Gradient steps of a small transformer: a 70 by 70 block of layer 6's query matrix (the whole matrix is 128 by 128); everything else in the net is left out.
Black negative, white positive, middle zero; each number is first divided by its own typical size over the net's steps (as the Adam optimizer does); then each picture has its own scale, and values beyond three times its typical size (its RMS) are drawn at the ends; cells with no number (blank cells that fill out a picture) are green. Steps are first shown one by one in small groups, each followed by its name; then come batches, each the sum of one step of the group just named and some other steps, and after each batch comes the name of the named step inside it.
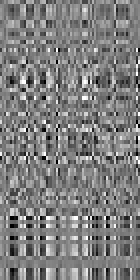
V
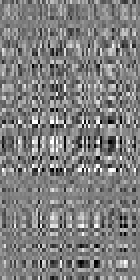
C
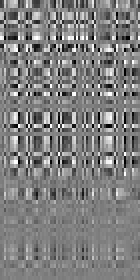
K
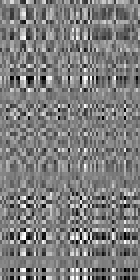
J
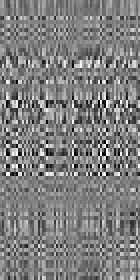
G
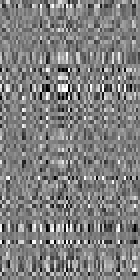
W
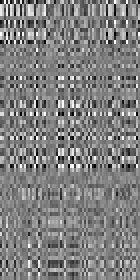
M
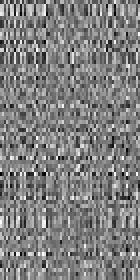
M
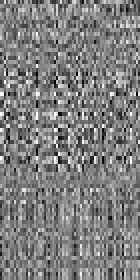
M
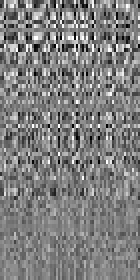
K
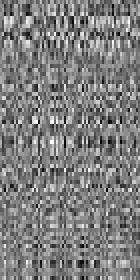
C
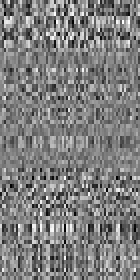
W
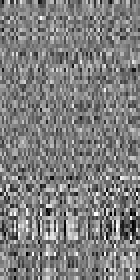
G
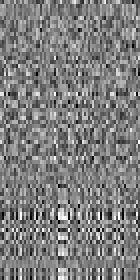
G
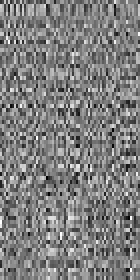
M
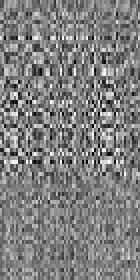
K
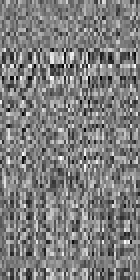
J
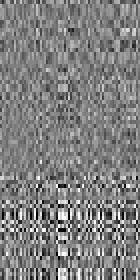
W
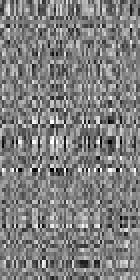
C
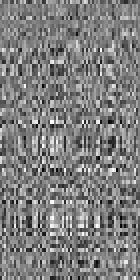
C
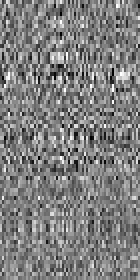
W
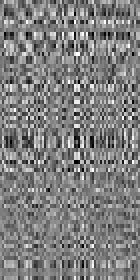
J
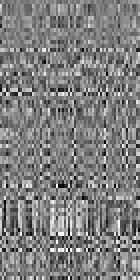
G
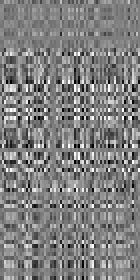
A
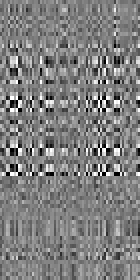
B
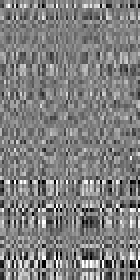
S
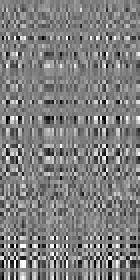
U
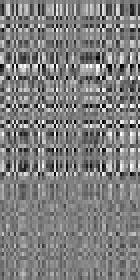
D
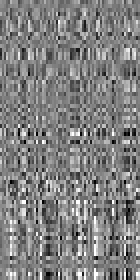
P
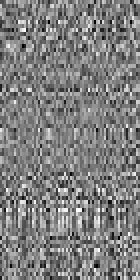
P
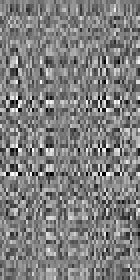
B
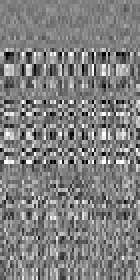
U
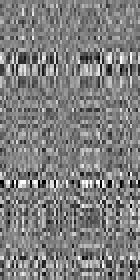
S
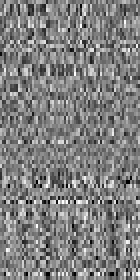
P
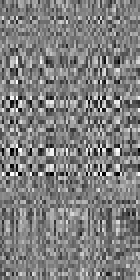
B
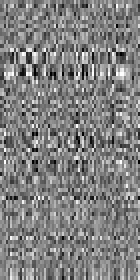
P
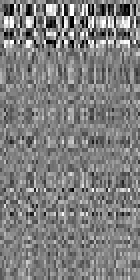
S
